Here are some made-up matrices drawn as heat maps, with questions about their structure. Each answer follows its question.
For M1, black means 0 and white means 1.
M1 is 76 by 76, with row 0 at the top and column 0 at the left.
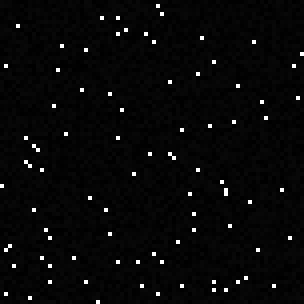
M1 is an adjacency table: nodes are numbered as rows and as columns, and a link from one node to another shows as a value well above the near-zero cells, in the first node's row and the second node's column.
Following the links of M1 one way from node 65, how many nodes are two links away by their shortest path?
2
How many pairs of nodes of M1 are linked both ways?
1
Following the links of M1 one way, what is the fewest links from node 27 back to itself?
3
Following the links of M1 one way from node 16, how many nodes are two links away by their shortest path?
1
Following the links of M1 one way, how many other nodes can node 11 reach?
11
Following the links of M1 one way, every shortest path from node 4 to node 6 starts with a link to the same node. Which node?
node 25
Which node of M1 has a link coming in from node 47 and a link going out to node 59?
node 70
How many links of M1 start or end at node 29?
5
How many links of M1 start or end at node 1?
4
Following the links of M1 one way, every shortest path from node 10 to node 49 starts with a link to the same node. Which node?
node 38
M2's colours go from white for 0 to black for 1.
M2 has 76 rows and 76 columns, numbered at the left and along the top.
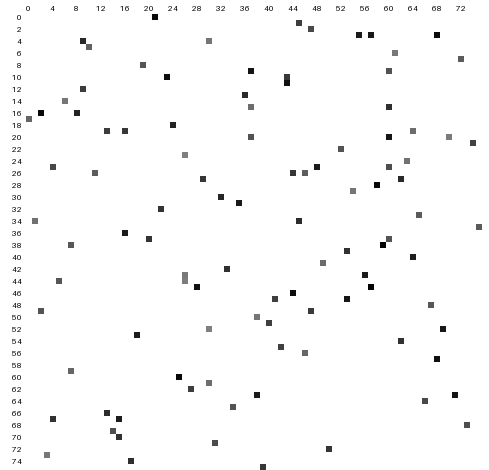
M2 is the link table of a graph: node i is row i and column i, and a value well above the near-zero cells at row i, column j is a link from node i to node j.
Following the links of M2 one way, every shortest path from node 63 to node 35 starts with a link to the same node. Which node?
node 71
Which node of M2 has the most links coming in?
node 60
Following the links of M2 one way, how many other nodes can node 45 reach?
12
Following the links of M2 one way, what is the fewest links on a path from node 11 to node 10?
5
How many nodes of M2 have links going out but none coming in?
2
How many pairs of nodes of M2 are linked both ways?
4
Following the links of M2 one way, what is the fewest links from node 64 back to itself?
7
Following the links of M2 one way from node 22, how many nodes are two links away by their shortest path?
2
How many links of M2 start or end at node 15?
4
